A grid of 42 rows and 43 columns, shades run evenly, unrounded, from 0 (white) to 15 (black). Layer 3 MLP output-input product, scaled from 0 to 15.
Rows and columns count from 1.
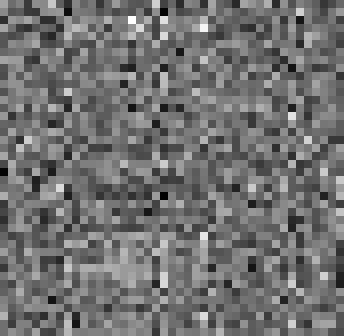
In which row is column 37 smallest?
15
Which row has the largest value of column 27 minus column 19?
34
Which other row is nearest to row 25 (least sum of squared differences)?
2
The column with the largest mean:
6
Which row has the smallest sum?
35
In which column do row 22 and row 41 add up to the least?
41
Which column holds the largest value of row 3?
38
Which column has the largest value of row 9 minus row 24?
8
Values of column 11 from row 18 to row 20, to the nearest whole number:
11 7 10
